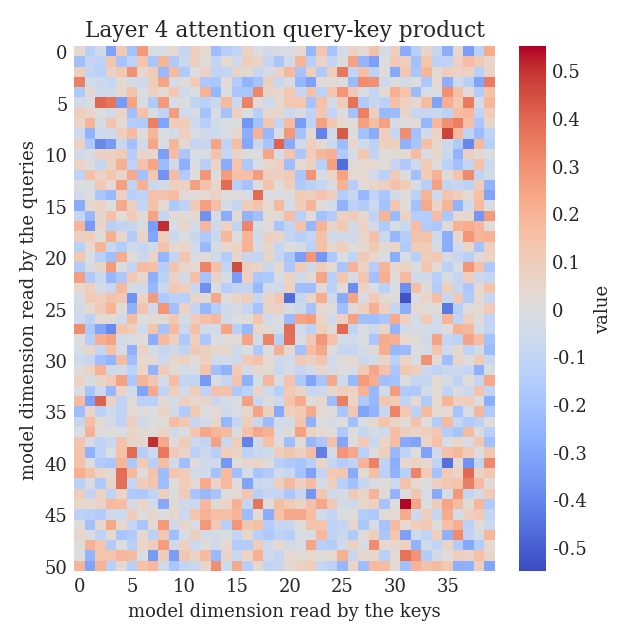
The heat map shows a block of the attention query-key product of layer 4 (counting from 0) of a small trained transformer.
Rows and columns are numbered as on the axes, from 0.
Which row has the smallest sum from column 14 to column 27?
23
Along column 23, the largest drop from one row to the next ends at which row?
8
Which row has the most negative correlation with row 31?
33
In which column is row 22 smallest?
15
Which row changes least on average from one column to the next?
37
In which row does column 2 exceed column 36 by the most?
50
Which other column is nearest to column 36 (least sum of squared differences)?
10
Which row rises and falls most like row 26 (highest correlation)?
35
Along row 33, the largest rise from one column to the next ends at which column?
7
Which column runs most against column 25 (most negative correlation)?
13
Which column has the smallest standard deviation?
11
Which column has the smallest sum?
1
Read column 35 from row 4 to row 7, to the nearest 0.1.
0.3 0.2 -0.1 0.3
